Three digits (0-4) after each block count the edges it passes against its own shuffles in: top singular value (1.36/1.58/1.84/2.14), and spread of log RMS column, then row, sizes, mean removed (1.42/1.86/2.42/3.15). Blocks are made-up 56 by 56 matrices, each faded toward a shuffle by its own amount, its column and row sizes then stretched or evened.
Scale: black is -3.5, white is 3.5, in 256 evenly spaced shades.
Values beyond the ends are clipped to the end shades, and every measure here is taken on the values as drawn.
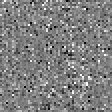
1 1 1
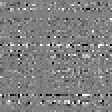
3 2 4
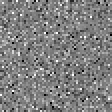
0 0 0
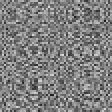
4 0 2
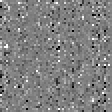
0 3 0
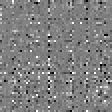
3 3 3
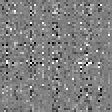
2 3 2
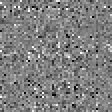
1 2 2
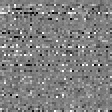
1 1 4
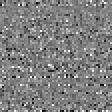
0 0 3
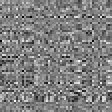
4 1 4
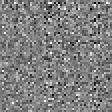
2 2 2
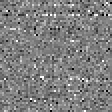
3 0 2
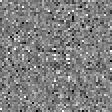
1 1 0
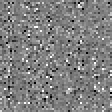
1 2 1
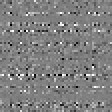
2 2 4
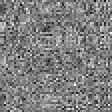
3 0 0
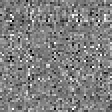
2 2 2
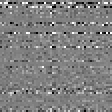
4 1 4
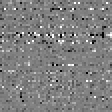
2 1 3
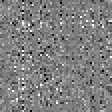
2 3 0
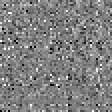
2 1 3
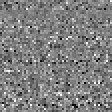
0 0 3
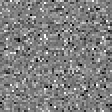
3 0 1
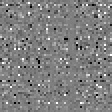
0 2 3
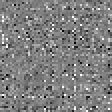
2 2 3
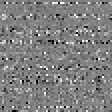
1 1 4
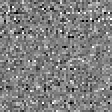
0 0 3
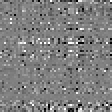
4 2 4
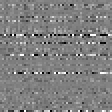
4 0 4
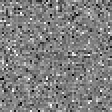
0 1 0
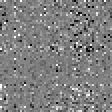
1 3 2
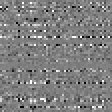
4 1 4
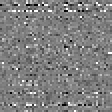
4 1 3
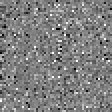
1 1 1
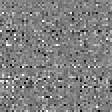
1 1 3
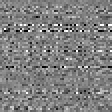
4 0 4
